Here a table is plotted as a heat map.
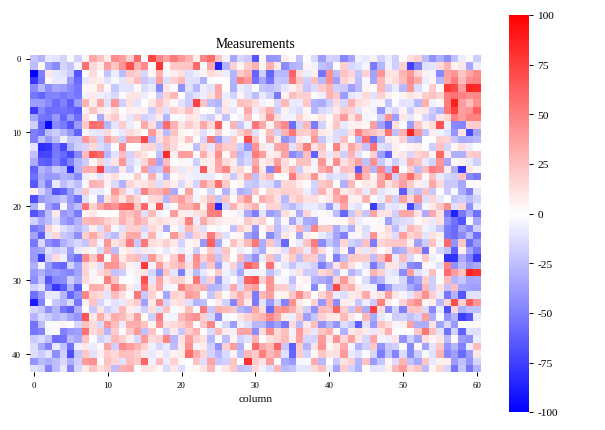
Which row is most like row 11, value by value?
41
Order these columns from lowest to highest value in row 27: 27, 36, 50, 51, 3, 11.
36, 51, 27, 3, 50, 11
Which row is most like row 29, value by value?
4
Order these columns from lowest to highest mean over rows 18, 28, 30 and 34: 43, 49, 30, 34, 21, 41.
49, 43, 34, 21, 41, 30
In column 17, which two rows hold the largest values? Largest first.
1, 20
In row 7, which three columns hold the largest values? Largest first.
57, 60, 56
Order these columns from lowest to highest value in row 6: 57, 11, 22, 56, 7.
7, 11, 56, 22, 57
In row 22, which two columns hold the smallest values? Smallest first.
58, 57
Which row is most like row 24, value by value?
21
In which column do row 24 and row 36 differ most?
46
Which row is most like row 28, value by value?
30
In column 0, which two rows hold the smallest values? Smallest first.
2, 33
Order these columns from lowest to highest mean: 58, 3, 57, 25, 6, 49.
6, 3, 58, 57, 49, 25
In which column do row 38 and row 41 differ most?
29
